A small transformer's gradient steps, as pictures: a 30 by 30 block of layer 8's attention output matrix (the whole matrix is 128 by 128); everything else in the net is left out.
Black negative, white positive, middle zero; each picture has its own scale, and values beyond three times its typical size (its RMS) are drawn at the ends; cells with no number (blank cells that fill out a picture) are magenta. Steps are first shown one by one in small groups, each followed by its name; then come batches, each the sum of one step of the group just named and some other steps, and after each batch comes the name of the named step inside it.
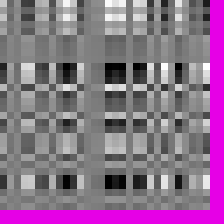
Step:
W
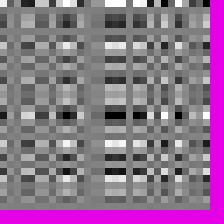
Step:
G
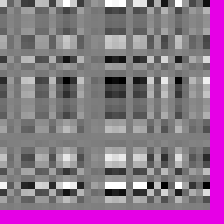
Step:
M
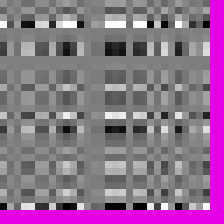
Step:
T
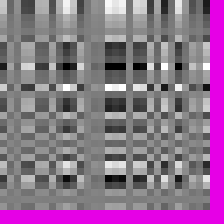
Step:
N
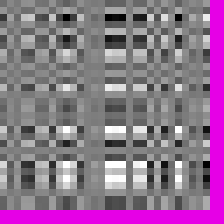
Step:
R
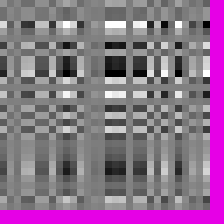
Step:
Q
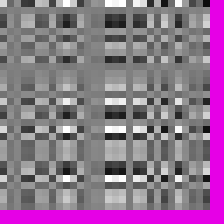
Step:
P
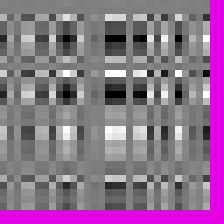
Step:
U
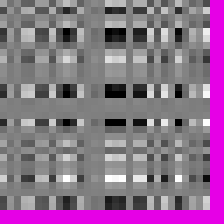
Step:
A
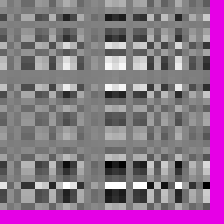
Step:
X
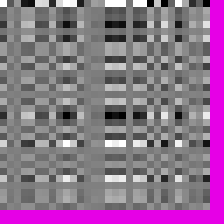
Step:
G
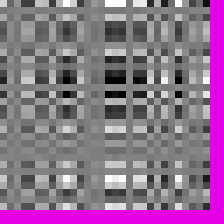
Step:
M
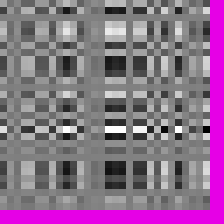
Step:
Q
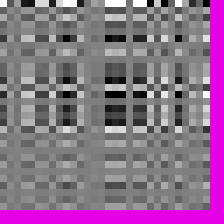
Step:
W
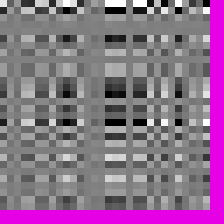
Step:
A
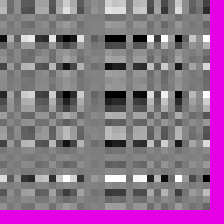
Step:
R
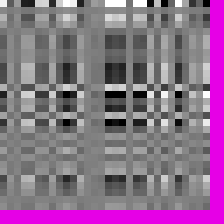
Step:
W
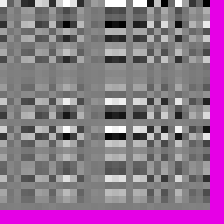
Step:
P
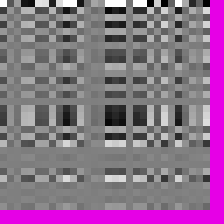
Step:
G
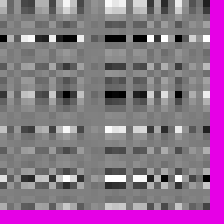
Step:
U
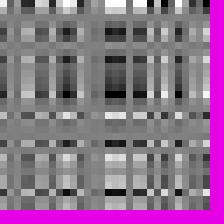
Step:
M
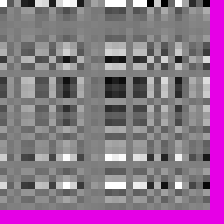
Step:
M
